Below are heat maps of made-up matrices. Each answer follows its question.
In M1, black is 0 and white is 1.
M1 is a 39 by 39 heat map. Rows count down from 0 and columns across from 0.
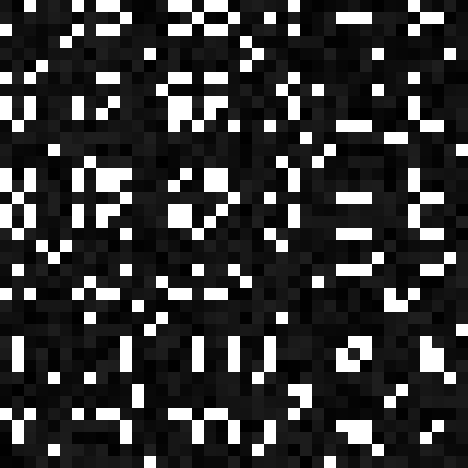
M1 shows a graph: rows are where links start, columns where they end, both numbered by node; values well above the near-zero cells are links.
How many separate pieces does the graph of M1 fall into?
2
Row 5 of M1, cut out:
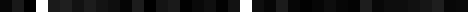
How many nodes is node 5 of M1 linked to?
2
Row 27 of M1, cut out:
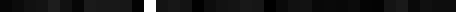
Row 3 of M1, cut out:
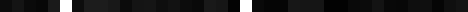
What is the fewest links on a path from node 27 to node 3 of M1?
7
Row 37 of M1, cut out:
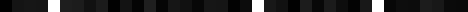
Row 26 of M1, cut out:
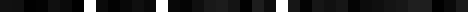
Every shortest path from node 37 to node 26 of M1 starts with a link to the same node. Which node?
node 31
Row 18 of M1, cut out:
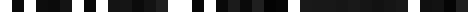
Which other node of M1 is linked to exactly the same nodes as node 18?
node 9
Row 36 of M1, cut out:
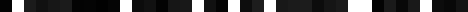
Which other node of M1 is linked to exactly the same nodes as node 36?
node 28
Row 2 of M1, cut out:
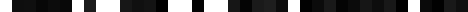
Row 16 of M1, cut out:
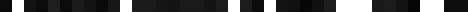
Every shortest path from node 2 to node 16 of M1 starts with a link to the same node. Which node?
node 14
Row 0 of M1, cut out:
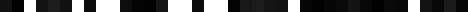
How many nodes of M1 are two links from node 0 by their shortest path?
2
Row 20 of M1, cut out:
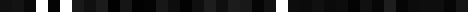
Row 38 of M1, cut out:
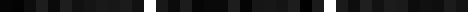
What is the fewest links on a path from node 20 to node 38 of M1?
6
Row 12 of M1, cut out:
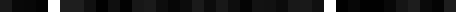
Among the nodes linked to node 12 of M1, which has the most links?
node 4
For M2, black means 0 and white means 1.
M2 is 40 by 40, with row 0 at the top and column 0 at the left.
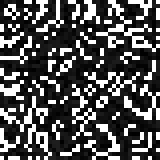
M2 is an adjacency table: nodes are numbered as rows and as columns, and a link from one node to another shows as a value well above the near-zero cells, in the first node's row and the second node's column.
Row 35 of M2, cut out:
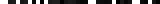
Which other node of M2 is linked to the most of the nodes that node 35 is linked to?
node 39
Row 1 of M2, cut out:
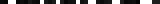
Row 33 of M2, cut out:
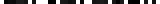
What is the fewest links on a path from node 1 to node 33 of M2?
2
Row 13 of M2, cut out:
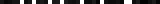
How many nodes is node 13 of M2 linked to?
8
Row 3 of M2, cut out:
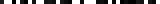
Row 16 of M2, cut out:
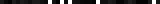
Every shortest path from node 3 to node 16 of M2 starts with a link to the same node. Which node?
node 4
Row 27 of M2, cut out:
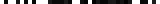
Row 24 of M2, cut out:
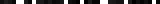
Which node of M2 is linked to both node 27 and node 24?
node 5
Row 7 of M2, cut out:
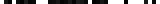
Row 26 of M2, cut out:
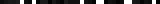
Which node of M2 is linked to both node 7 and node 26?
node 32
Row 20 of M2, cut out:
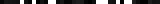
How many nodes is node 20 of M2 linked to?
10
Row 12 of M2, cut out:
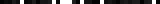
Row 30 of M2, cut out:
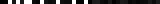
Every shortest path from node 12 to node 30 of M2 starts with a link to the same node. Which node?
node 25
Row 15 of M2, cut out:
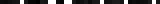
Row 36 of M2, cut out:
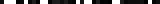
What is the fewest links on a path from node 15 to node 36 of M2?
3
